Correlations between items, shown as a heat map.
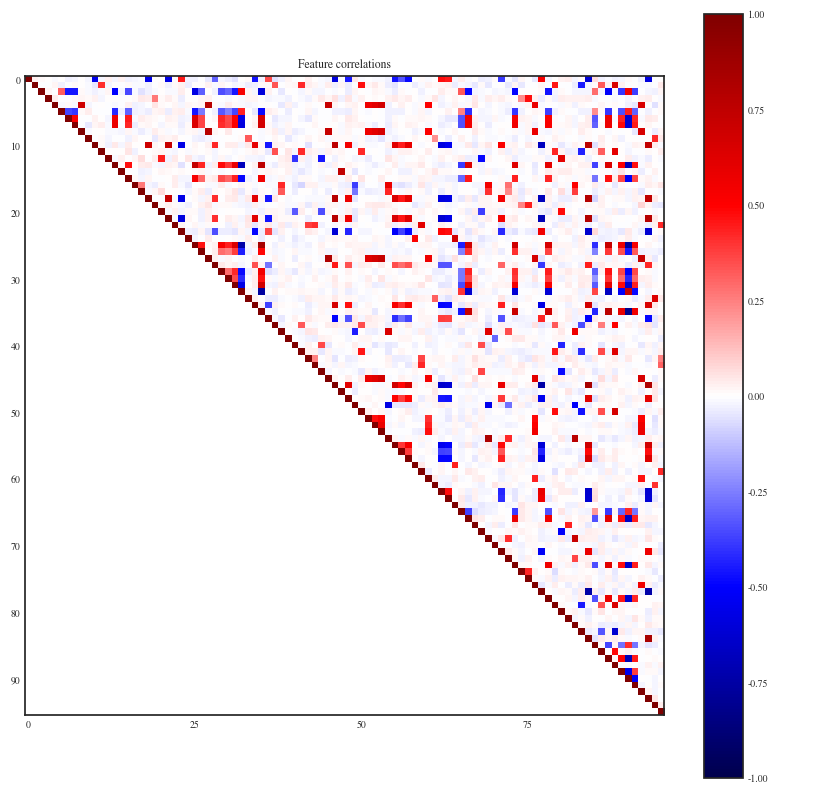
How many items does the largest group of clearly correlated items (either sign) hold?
22
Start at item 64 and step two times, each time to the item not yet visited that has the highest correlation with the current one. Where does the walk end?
58
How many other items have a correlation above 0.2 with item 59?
4
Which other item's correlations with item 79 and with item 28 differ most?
88
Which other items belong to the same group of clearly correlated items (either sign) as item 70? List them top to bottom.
39
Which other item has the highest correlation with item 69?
54
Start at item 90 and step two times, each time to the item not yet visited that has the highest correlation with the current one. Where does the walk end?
2
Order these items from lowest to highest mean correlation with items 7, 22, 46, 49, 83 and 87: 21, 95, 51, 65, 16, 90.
90, 65, 16, 51, 95, 21
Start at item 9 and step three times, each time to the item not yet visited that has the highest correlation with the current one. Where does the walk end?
61
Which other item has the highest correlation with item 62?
77
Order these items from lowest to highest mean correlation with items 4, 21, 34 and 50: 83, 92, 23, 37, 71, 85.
23, 83, 85, 37, 92, 71
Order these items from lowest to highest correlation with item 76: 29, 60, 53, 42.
29, 42, 60, 53
